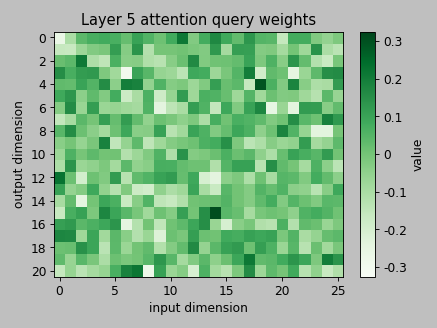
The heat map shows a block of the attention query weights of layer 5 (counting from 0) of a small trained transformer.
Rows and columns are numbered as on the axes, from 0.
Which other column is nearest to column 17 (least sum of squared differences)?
16
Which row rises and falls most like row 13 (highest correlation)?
17
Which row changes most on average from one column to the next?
6
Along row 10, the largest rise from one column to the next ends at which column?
11
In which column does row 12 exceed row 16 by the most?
9
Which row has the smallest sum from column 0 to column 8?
13
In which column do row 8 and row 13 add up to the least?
23
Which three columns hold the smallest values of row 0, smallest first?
0, 20, 1
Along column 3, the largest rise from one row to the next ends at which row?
3
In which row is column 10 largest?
12
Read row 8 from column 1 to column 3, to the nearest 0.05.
0.15 0 -0.05
